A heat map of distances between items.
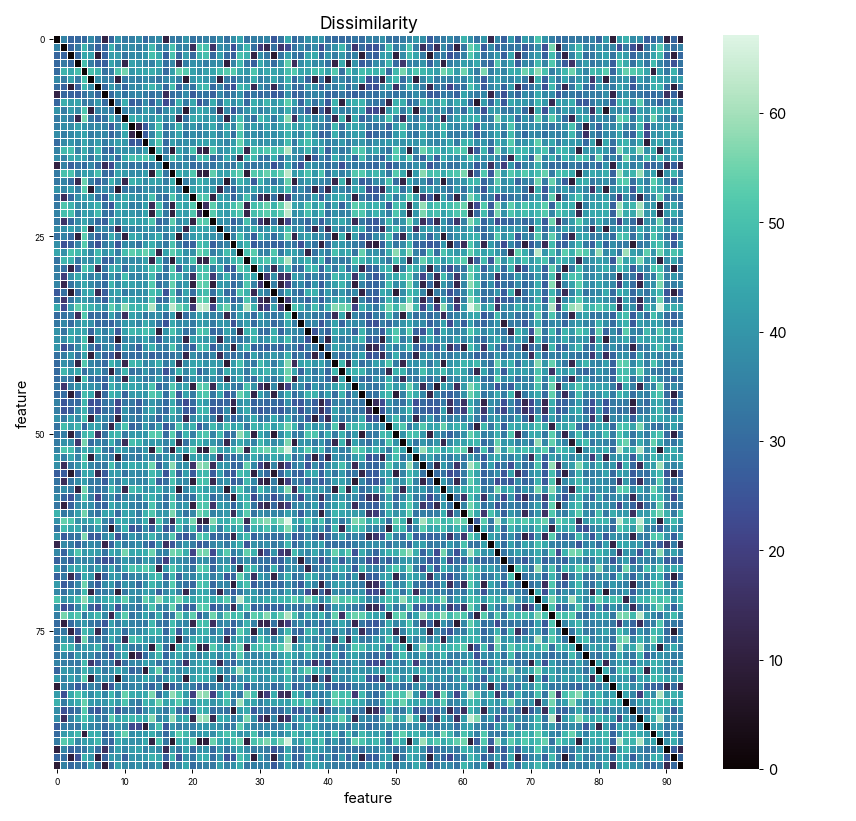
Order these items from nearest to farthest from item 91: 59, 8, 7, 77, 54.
7, 59, 54, 8, 77
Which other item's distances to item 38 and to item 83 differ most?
34
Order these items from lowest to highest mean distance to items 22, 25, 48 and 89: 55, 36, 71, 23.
36, 55, 23, 71
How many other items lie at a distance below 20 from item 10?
9
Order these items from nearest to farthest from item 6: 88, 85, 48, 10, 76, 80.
85, 10, 76, 48, 80, 88
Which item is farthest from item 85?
4
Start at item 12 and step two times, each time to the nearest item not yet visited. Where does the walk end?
78
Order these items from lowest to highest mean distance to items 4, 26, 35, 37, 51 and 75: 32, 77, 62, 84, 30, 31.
32, 31, 30, 62, 77, 84
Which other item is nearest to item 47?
26
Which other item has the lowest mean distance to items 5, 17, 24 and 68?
40
